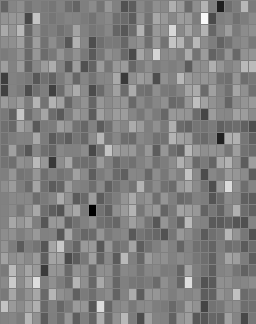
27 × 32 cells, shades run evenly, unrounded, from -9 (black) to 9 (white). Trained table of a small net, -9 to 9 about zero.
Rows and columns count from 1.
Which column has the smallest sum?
12
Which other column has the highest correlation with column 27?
15
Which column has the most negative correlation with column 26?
4
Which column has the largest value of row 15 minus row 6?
24
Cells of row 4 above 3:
4
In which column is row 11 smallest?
32
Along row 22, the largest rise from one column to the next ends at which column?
16
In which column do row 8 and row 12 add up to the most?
30
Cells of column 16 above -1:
18
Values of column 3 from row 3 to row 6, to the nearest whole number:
4 2 1 2
